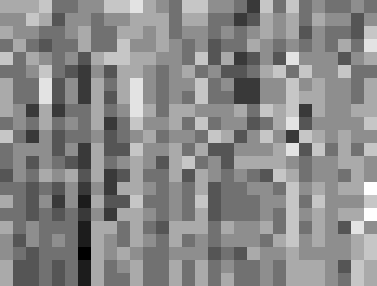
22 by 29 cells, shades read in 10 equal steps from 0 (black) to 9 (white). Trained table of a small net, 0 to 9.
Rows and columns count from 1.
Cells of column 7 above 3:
7
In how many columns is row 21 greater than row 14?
10
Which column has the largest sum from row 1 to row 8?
11
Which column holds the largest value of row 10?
23
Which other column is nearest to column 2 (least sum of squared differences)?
13
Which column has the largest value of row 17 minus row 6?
29
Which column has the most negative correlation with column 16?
20
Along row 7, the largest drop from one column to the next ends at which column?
5
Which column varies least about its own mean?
26
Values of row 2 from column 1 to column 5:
5 5 7 6 3
